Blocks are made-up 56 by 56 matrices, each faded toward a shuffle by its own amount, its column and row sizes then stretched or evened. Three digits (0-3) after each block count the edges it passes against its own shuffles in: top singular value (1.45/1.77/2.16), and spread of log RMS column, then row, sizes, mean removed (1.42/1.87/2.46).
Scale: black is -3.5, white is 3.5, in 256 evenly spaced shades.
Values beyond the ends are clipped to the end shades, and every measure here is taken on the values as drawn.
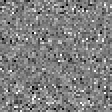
1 0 2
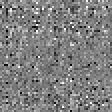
1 2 2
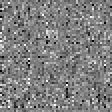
0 2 1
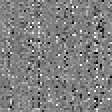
1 3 0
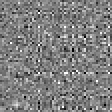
3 2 2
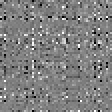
2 3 3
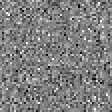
2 0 0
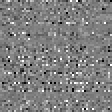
0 2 3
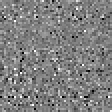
0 1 2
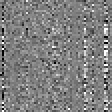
3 3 0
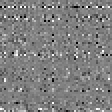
2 2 3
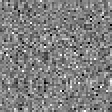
2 0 0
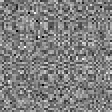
3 0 0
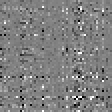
0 3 3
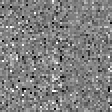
0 2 1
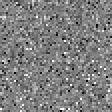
0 0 0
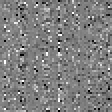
1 3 0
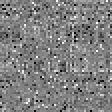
2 0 0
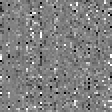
0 3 1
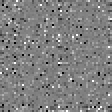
1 1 2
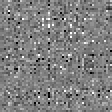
1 2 2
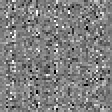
1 3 1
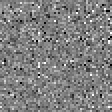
0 1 1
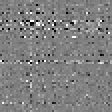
3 2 3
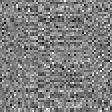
3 0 0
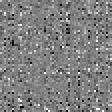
1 3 2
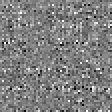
1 1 2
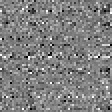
2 1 3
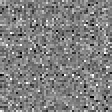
2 1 1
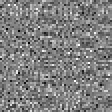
2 0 0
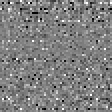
0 0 3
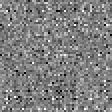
2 0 2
